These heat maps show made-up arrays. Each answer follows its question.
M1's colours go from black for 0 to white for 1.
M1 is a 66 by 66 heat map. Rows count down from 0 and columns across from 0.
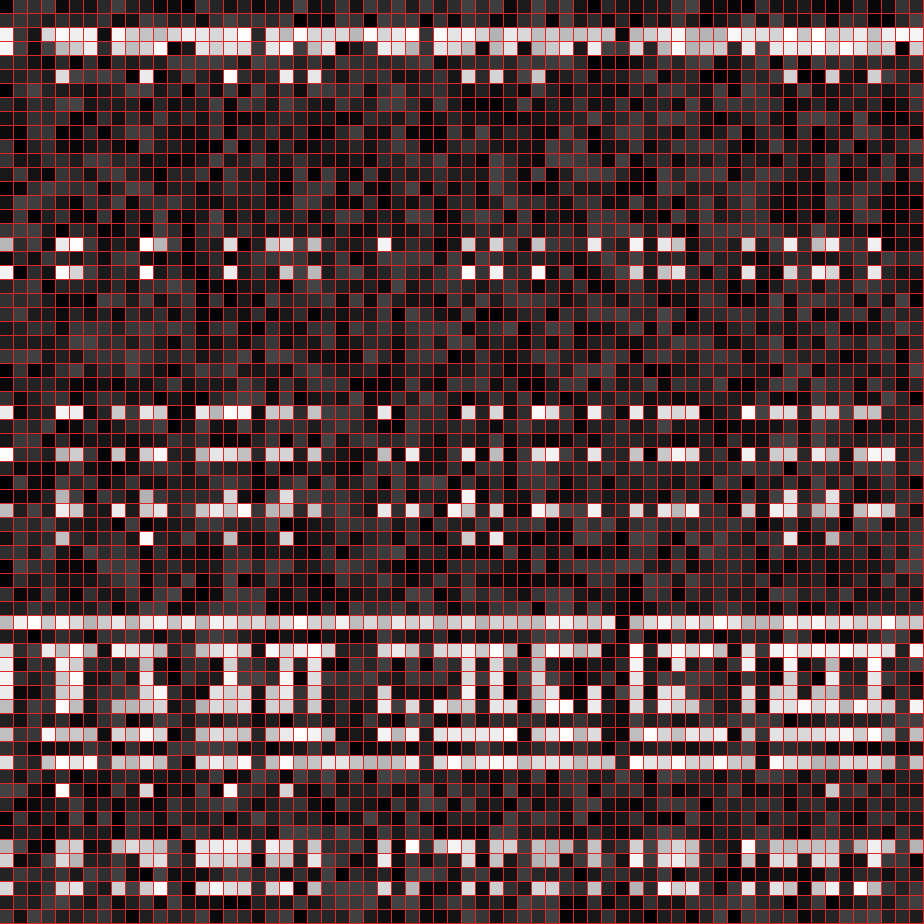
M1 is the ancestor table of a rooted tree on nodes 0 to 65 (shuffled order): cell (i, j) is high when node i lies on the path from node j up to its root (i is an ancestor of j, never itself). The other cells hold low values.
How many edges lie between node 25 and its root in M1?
3
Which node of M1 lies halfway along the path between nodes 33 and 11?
48
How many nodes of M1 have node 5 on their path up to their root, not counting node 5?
11
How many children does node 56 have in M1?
5
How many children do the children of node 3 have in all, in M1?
1
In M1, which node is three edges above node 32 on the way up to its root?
50
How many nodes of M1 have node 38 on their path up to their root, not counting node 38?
8
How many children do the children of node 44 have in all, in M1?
4
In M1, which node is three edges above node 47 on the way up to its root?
49
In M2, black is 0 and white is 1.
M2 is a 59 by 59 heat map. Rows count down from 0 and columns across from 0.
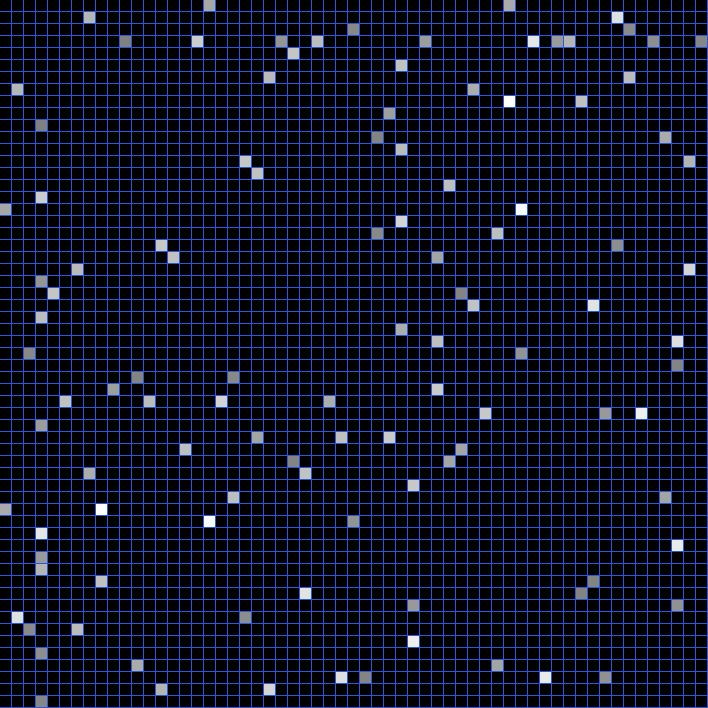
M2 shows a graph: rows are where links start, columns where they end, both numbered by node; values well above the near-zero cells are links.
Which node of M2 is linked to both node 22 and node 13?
node 57
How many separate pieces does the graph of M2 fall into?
6
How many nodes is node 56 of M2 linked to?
4
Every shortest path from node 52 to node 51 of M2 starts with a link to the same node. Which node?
node 6
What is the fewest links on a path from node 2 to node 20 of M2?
6
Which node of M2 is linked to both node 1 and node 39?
node 7
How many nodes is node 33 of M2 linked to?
4
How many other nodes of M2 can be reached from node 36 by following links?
12
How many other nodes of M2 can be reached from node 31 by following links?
4
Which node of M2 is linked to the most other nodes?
node 3
